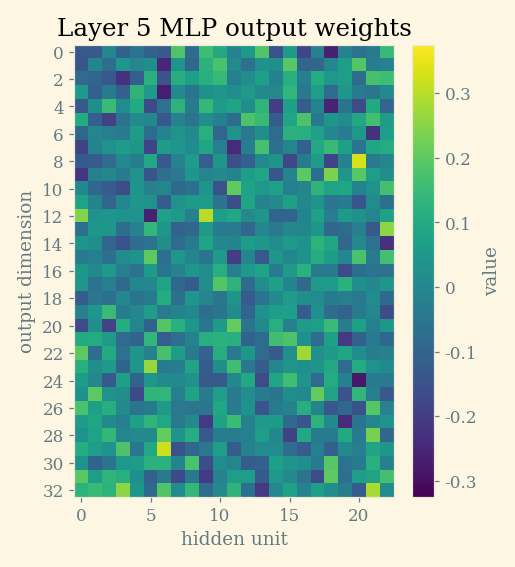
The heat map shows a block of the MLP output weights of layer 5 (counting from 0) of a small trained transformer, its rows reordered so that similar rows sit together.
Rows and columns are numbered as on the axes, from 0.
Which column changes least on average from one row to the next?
4
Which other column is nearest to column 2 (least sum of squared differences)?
1
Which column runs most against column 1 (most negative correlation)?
19
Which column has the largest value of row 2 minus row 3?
21
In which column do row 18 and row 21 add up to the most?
15
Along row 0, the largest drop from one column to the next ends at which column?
14
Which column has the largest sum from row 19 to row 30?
6
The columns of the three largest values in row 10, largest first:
11, 22, 17
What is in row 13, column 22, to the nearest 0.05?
0.25
